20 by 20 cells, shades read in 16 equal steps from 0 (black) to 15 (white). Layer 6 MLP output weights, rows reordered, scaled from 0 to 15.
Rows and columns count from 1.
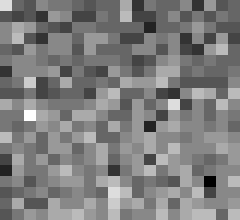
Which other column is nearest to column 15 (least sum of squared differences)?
19
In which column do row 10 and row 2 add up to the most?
15
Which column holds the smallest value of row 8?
4
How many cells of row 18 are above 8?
5
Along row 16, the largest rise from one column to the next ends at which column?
2
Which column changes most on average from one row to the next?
13
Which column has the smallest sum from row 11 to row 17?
18
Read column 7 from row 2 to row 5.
4 7 6 5
